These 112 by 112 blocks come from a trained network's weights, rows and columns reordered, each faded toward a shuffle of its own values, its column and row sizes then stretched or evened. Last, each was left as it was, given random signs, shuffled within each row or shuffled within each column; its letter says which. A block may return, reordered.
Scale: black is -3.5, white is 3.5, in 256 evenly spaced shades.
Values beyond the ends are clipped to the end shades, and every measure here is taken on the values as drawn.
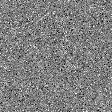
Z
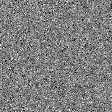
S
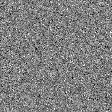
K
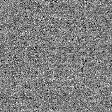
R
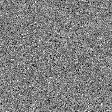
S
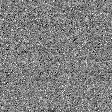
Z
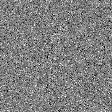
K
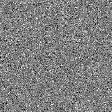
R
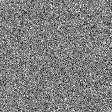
S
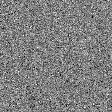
K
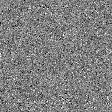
Z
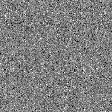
R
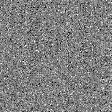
R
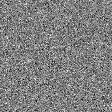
S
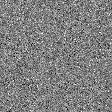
S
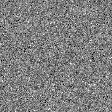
S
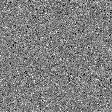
Z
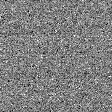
Z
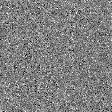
R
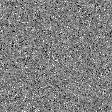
K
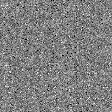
R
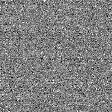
R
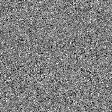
R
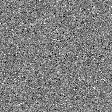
Z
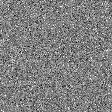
Z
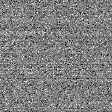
R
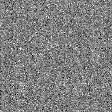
R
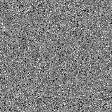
S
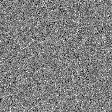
K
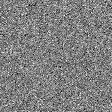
Z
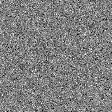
K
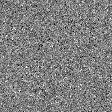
S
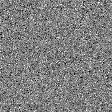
Z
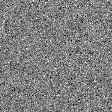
Z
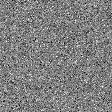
Z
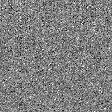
R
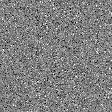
K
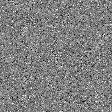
S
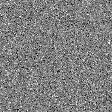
K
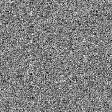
R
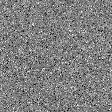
Z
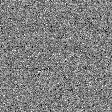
Z
